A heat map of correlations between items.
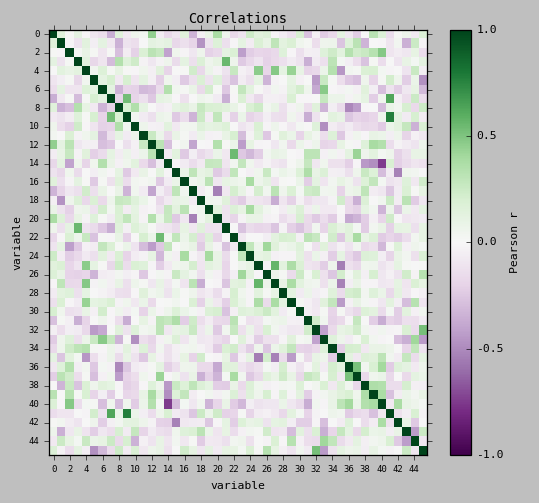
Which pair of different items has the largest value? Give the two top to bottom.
9, 41
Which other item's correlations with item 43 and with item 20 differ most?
17
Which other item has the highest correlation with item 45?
32
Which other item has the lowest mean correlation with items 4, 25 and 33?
35
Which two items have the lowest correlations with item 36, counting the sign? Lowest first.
8, 20
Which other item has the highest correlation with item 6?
33
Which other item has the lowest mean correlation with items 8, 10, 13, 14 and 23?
40
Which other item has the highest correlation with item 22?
13
